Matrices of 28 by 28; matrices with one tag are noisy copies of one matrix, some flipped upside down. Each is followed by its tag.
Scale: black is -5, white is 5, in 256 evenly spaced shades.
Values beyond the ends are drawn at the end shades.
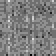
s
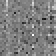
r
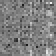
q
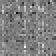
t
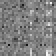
q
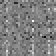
r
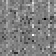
r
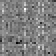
t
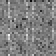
s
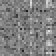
q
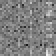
q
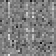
s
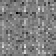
t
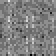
s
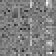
q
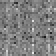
r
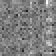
q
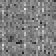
t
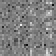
q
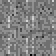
s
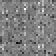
t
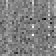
r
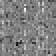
t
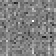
r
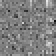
q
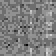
q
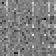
r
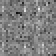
t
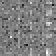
q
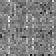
s
